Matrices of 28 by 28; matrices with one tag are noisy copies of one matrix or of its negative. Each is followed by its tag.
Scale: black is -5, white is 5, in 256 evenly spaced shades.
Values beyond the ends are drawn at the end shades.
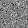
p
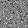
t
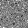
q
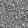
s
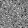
p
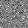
s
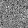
s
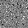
s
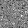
q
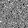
t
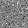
s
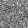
s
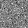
p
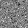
p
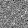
q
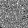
s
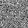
s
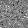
s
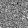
s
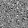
s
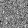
t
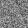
p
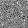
s
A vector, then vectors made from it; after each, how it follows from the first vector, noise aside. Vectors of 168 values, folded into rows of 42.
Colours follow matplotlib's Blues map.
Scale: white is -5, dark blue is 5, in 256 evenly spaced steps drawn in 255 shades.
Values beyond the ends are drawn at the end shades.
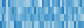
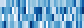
wrapped around, negated, scaled up.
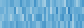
wrapped around, shrunk.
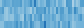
wrapped around, shrunk.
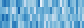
sign-scrambled.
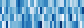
wrapped around, negated, scaled up.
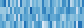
reversed.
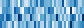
wrapped around, negated, scaled up.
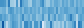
reversed, partly zeroed.
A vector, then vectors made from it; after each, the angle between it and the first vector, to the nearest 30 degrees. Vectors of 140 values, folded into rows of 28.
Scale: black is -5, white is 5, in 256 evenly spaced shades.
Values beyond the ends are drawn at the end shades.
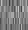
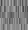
150 degrees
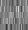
30 degrees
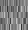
90 degrees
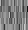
120 degrees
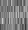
60 degrees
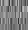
60 degrees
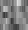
90 degrees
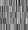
90 degrees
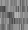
120 degrees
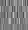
60 degrees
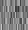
120 degrees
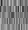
150 degrees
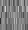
60 degrees
